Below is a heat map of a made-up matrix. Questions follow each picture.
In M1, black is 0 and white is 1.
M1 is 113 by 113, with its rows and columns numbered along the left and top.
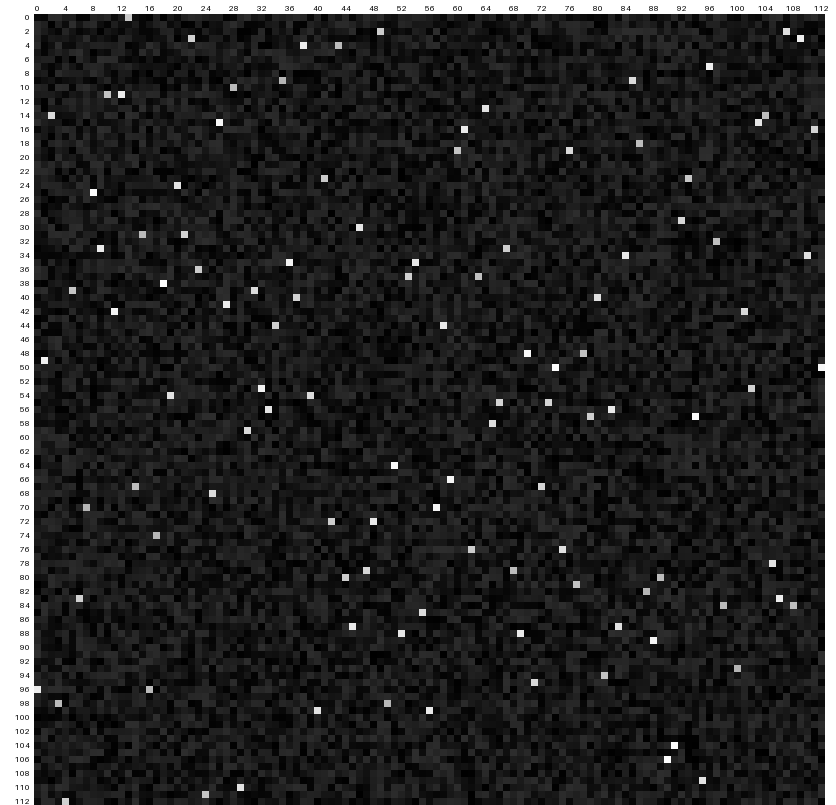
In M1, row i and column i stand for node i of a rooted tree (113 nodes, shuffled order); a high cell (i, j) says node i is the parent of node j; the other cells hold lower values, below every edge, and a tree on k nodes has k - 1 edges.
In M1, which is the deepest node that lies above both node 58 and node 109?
44
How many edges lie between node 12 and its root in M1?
7
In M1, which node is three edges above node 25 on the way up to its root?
57
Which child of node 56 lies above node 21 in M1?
33
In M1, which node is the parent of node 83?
87
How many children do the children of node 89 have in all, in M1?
2
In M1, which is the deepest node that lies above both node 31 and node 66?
9
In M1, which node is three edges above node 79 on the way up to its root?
48
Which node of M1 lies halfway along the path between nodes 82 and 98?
80
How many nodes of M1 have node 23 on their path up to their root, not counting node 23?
4
